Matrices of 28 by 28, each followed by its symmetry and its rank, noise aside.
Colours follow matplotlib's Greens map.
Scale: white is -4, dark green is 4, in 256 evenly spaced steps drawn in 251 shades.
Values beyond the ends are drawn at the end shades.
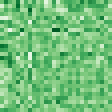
antisymmetric, rank four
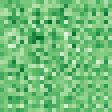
no symmetry, rank six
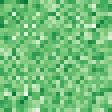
symmetric, rank six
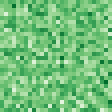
antisymmetric, rank eight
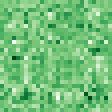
no symmetry, rank six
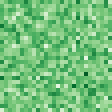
symmetric, rank eight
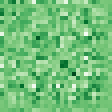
symmetric, rank four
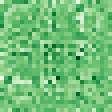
symmetric, rank six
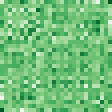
symmetric, rank four
